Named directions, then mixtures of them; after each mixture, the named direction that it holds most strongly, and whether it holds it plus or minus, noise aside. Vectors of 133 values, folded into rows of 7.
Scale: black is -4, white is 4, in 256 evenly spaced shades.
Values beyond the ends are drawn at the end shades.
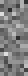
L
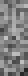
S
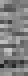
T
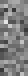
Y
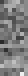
T, minus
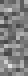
L, minus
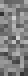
S, plus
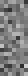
L, plus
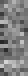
T, minus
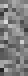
Y, plus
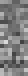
T, plus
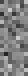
L, minus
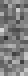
S, minus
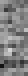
T, plus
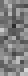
S, minus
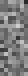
L, plus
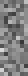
Y, minus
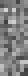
Y, minus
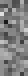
Y, minus
